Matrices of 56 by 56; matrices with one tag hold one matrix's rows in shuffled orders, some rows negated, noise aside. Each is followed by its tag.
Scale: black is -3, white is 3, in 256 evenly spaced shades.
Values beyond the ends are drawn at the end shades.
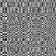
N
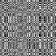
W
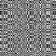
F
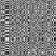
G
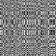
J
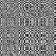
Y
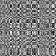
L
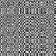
Y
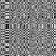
G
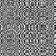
Y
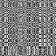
W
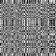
J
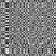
G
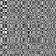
N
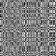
J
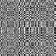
Y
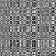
L
